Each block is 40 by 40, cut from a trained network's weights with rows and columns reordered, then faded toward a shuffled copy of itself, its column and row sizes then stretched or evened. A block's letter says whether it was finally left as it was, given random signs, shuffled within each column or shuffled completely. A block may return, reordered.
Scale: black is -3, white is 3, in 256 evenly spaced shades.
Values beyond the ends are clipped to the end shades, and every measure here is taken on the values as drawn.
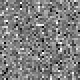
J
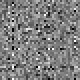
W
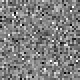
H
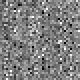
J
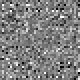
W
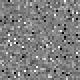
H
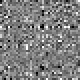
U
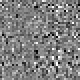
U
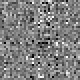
U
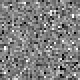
H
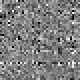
W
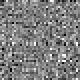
U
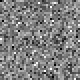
H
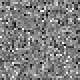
H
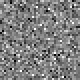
H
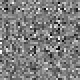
W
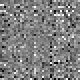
U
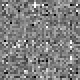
W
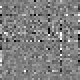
W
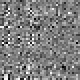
U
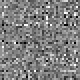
W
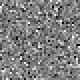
H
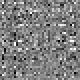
W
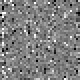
J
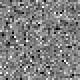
H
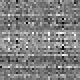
U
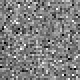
H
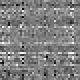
U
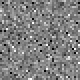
H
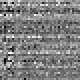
U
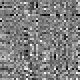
U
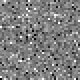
H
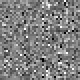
J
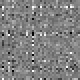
W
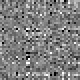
U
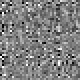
U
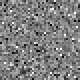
H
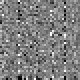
W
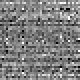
U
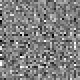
W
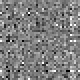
U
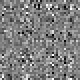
U
